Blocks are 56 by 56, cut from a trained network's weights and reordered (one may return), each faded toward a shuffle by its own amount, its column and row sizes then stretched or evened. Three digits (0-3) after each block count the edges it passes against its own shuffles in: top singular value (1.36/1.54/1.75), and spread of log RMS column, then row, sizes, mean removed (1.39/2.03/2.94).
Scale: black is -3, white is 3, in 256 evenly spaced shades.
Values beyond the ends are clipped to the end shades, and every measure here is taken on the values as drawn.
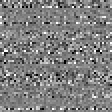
0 0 3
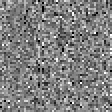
0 2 0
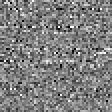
0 0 2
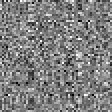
3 1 2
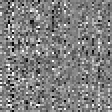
1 3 0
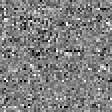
0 1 2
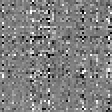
2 3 2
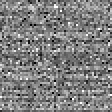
2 0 0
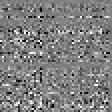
2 2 3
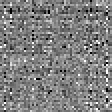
2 2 0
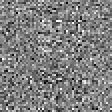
2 1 1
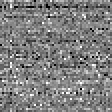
2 0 2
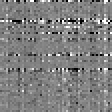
3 1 3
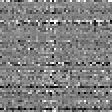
3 1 3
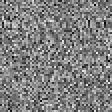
3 0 0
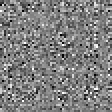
1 2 2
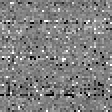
1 0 2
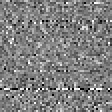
2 0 2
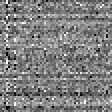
3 1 1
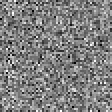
2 1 0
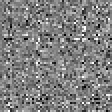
1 2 2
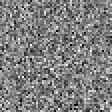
0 0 0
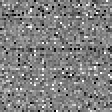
1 0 1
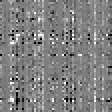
3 3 2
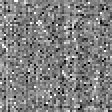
1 0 0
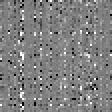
1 3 1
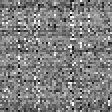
2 2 0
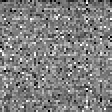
1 1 1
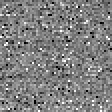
0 0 0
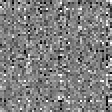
1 3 1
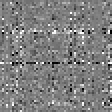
2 3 2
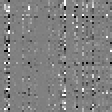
2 3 1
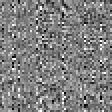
2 3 0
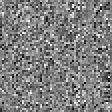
2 2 0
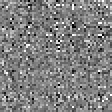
1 2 2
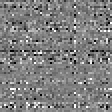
1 1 3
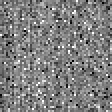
1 0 0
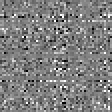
0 2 3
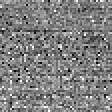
1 0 2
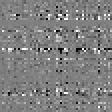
2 2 3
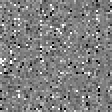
0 2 1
